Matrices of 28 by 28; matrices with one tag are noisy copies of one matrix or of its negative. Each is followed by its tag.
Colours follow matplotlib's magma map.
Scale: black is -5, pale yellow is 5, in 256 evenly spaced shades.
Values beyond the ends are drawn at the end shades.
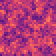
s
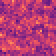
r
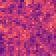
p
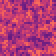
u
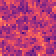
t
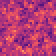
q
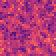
p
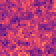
u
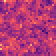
r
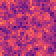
t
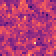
t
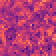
q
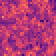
t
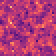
s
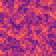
r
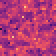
u
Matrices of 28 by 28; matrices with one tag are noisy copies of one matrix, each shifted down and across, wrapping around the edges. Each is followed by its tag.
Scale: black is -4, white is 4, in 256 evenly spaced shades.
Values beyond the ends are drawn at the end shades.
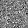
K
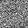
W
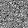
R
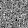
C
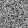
C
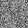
K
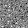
R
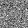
W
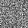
K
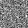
R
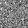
R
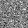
W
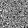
R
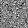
K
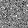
W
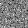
C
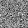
K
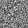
R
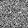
W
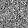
W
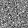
C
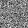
C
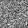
W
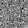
W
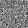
R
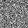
R
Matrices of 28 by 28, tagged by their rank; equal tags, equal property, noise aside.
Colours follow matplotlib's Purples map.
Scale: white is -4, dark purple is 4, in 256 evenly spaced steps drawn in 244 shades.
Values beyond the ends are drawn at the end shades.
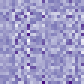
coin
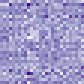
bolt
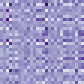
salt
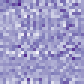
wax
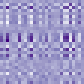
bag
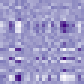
bag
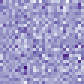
wax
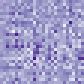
bolt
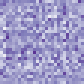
bolt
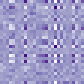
bag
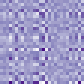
bag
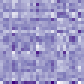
salt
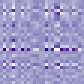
bag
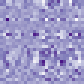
wax
